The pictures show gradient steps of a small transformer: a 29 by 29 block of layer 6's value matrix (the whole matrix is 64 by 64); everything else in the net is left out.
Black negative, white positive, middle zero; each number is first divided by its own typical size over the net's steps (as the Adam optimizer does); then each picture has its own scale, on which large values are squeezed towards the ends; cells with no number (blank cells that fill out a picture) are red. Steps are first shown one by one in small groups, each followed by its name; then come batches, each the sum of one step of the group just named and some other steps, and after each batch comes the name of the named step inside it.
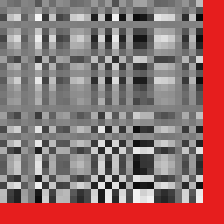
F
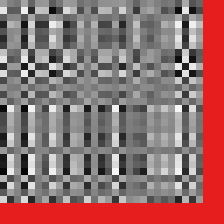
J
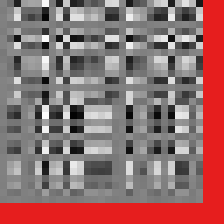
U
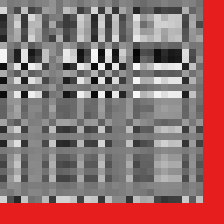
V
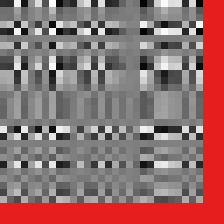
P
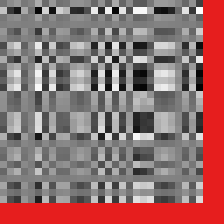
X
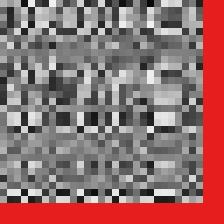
P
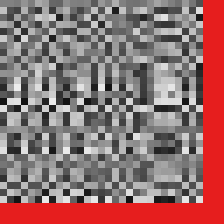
X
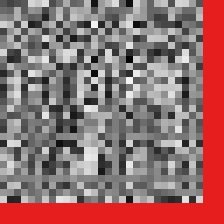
U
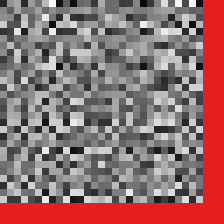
P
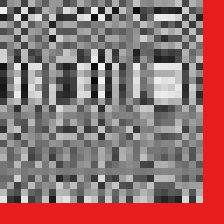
V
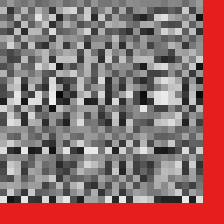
F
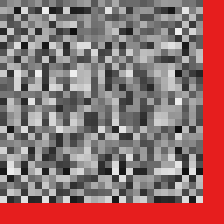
X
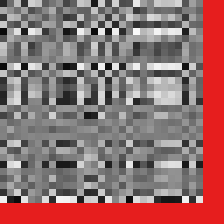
V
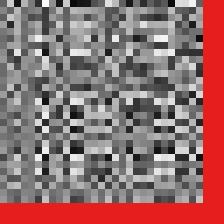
U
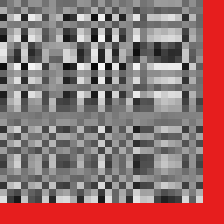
V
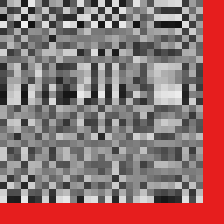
X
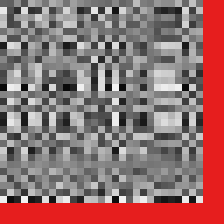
X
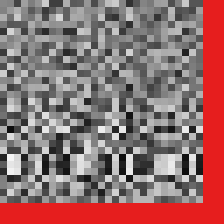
U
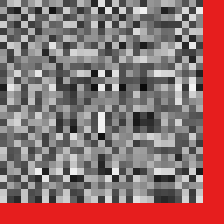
X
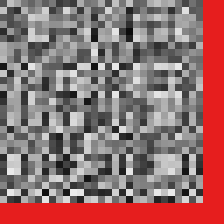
V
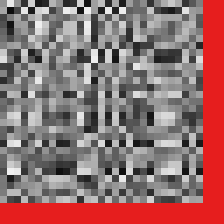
V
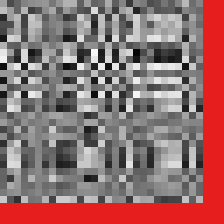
V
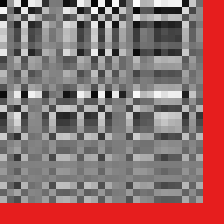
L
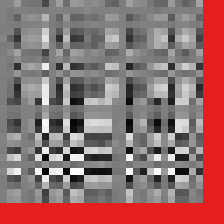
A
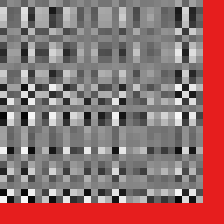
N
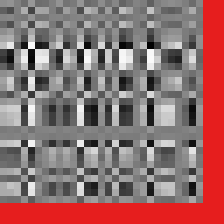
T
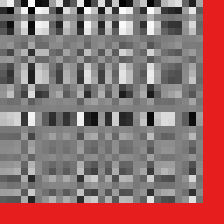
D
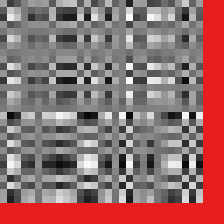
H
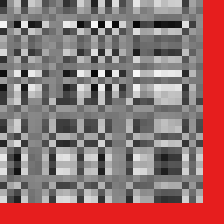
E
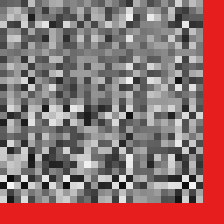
H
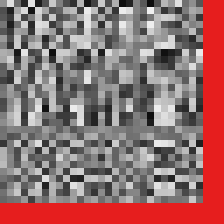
D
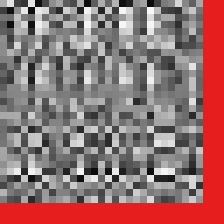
D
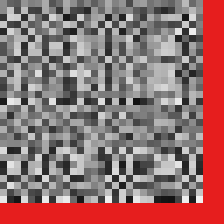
H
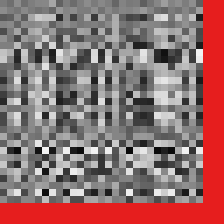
A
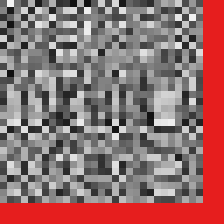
D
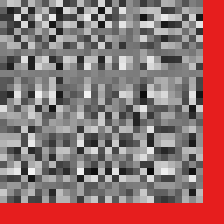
T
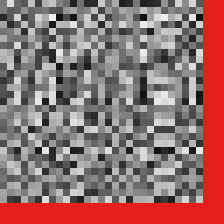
H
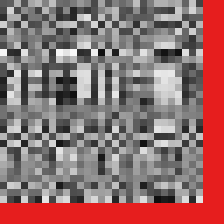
E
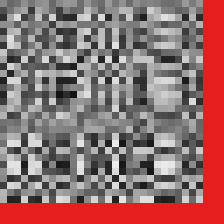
H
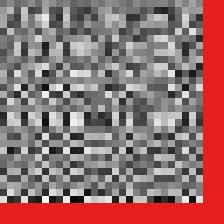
N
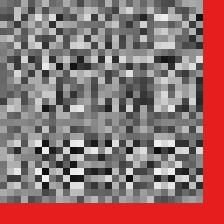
A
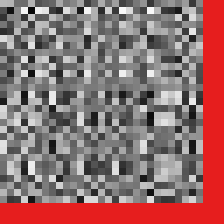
D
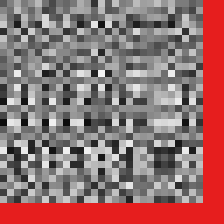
E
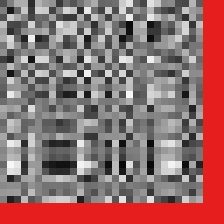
H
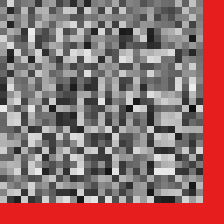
T
